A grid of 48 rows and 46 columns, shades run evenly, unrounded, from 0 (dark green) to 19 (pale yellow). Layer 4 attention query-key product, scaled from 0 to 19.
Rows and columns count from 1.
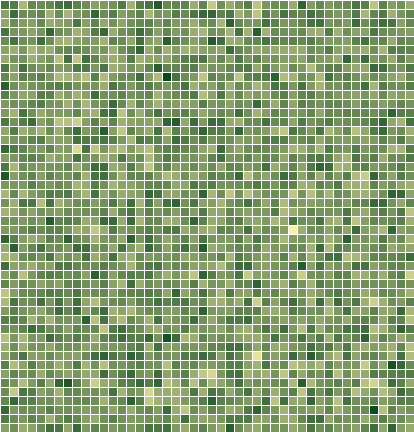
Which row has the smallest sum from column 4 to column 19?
38
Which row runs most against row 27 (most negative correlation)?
18
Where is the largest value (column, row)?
33, 26
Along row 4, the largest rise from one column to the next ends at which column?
30
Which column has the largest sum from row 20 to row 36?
46
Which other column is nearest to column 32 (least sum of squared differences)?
5
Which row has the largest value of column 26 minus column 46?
29
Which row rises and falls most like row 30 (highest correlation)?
1
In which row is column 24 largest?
42
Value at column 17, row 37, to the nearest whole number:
11
